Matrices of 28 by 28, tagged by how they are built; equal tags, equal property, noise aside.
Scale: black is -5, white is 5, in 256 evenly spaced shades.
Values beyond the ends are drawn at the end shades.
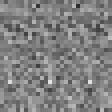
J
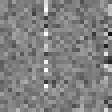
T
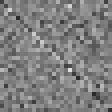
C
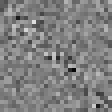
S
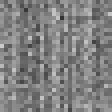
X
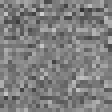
X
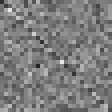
C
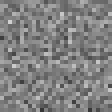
J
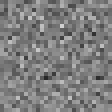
J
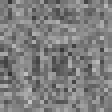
X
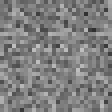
J
